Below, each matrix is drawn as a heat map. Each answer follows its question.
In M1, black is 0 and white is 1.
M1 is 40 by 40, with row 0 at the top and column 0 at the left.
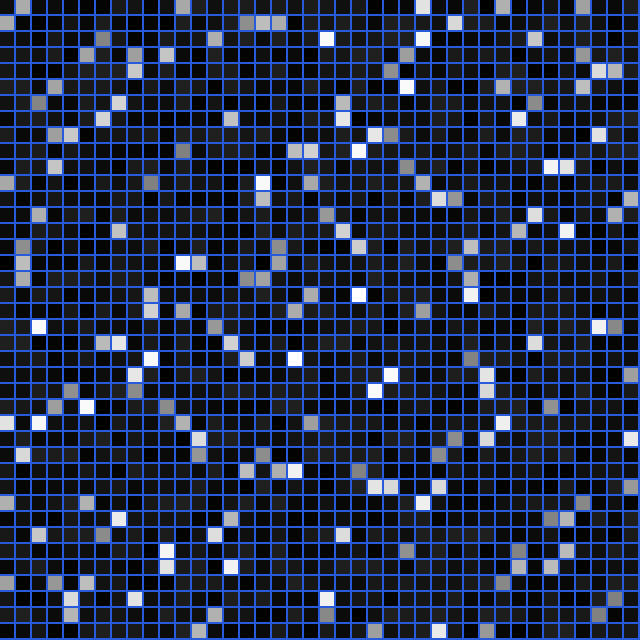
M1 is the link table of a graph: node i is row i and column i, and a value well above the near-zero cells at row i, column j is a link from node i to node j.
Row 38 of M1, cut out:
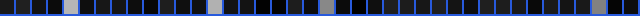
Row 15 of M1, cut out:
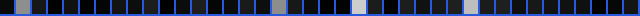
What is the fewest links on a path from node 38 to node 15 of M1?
6
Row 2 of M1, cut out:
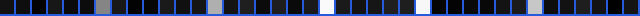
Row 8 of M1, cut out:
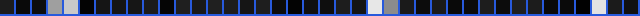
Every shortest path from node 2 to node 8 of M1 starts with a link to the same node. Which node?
node 20
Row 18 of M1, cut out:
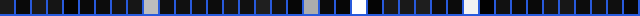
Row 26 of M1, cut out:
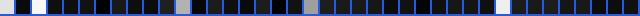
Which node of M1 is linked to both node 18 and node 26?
node 19
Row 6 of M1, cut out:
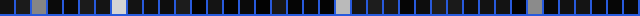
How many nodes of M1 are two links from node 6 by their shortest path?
5
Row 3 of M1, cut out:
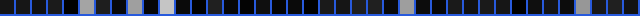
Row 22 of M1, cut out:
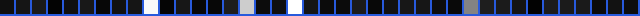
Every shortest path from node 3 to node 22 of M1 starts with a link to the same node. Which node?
node 36
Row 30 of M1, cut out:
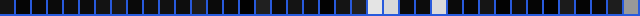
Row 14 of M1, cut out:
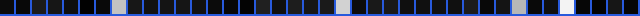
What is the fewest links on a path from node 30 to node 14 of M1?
6
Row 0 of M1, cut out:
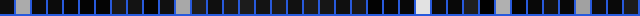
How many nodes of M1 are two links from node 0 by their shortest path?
9
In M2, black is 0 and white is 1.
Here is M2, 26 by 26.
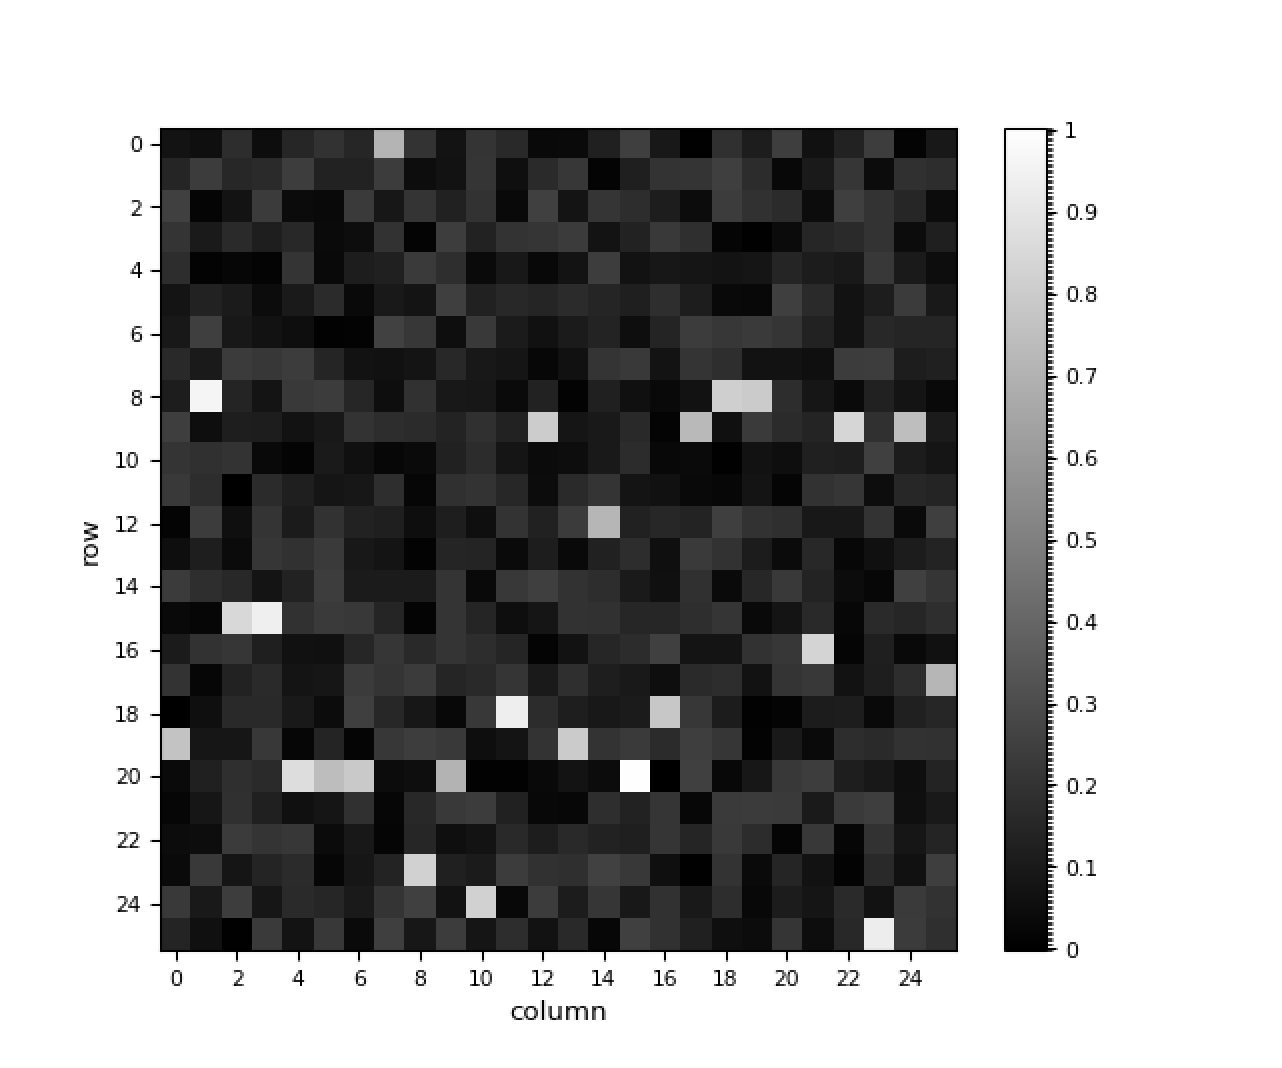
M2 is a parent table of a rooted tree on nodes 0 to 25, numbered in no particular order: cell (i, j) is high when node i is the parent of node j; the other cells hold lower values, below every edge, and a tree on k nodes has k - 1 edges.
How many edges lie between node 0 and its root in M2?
7
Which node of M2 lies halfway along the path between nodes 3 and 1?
17
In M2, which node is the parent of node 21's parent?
18
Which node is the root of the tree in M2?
20
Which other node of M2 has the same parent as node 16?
11
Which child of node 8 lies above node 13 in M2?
19
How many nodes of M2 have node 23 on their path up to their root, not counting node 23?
10
